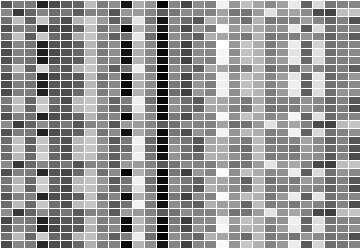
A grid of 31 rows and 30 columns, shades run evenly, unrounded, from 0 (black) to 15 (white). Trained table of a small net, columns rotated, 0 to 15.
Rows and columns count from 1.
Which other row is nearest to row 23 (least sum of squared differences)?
30
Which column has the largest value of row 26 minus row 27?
2
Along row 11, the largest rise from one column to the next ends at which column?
12
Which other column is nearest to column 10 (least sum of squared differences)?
3
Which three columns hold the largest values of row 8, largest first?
19, 25, 27
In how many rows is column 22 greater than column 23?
27
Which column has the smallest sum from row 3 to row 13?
14
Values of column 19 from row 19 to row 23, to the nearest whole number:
10 10 9 15 10
